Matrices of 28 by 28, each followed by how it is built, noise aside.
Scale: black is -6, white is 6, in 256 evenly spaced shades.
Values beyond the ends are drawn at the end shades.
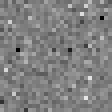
sparse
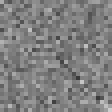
diagonal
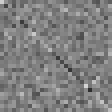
diagonal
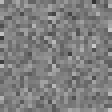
uneven columns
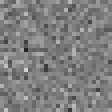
uneven columns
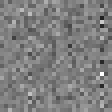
uneven columns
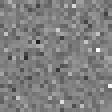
sparse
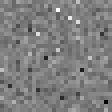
sparse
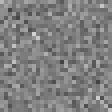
diagonal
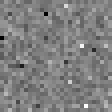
sparse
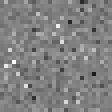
sparse
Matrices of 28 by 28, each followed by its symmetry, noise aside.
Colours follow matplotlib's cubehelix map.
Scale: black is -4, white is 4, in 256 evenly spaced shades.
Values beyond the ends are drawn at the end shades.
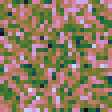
same after a half turn.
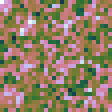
symmetric.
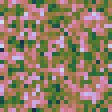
mirrored top to bottom.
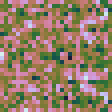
mirrored top to bottom.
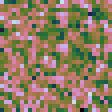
symmetric across the other diagonal.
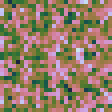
mirrored top to bottom.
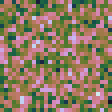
no symmetry.
